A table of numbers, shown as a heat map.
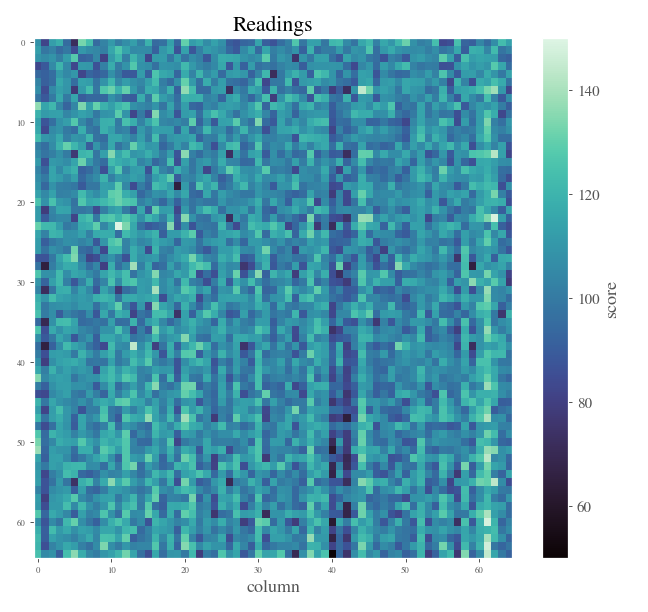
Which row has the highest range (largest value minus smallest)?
64
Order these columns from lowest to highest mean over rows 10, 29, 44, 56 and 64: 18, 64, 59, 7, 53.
53, 64, 59, 7, 18
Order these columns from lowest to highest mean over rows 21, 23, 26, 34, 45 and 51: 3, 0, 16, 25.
3, 25, 16, 0
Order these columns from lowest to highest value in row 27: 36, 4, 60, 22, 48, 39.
48, 36, 39, 60, 22, 4
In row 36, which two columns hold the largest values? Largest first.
61, 16
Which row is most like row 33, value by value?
9
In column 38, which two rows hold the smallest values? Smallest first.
23, 20
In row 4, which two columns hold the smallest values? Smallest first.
32, 6
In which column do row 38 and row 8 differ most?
1
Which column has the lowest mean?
40
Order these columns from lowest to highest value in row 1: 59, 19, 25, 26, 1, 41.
19, 26, 1, 25, 41, 59
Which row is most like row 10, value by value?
57
